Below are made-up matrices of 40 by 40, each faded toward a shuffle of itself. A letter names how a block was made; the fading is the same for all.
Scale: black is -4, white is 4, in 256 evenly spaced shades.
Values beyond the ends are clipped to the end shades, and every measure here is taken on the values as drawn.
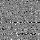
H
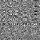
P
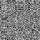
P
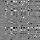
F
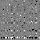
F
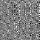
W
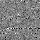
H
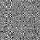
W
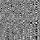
W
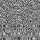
P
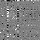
F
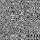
P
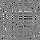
F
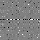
F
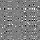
F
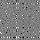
F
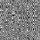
W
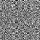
P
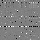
F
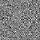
W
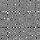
F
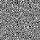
W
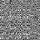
P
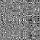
W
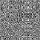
P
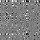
F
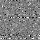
H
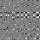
F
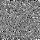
H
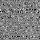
H
